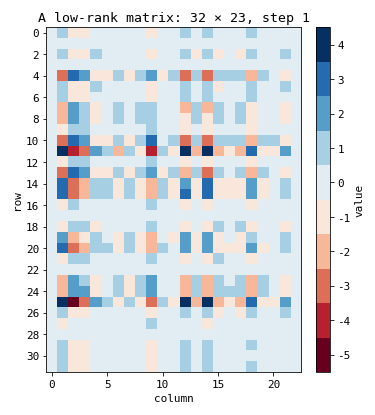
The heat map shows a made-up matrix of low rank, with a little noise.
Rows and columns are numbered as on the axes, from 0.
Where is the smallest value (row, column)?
25, 2
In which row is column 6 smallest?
11
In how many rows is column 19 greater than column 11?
3
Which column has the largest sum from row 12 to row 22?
1
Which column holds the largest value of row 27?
9
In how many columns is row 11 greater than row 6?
9
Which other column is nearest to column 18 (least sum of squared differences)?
12
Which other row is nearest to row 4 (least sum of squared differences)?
13
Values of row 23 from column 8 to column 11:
1 2 0 0
